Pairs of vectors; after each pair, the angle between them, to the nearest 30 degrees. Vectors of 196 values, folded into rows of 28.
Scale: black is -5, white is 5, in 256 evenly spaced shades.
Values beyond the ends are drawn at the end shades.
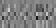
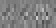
150 degrees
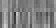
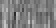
30 degrees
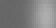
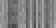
90 degrees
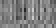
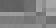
90 degrees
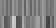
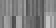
150 degrees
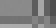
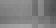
30 degrees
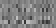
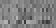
30 degrees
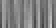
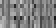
90 degrees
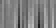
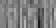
60 degrees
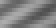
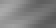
90 degrees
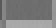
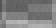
30 degrees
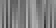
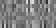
60 degrees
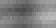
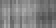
150 degrees
